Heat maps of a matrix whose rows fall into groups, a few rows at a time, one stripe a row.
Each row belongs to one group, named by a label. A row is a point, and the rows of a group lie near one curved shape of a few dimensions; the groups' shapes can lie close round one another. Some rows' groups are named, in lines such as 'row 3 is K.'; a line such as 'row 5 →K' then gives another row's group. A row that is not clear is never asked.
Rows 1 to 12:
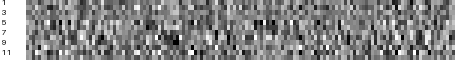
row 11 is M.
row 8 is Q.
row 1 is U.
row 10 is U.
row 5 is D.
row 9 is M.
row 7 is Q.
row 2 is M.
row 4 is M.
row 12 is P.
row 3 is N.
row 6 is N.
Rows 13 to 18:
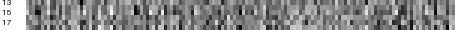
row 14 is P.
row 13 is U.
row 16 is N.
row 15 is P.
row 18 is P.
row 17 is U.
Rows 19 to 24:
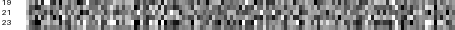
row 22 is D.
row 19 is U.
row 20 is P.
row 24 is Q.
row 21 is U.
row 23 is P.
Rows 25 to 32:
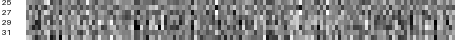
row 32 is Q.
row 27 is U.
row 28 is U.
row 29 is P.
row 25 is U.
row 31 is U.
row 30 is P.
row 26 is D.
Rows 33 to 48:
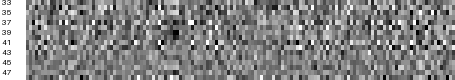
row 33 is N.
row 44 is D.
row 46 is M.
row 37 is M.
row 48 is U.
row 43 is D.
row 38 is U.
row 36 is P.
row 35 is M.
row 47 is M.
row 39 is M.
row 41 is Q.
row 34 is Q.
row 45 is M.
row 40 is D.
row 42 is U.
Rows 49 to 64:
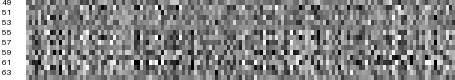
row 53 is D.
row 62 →D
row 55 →D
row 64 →D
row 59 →D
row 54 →M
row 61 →P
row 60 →U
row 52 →U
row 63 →Q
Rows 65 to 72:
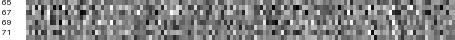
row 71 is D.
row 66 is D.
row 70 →D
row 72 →D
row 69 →Q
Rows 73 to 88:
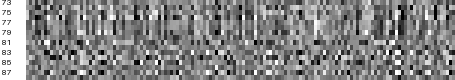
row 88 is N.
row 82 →N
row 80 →D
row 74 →P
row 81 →U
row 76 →P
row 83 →Q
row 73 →D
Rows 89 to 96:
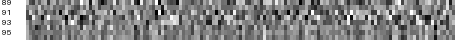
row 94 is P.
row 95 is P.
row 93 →M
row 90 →M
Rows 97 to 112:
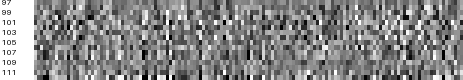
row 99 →M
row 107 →P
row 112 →P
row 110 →M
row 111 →U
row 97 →M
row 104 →Q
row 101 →Q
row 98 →M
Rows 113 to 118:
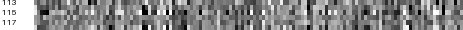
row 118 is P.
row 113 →U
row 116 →M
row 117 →D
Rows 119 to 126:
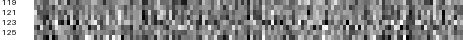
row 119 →D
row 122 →P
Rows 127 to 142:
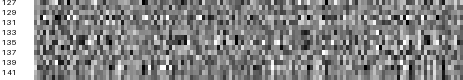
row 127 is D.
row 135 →Q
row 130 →M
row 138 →M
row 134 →M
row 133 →D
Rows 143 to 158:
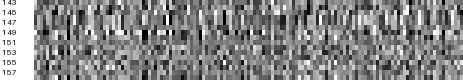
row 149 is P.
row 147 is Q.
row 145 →Q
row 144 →P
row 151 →P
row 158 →D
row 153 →U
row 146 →Q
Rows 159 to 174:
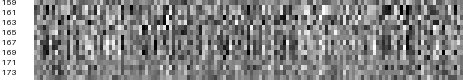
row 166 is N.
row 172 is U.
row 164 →P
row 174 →M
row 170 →Q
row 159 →M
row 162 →Q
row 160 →N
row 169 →P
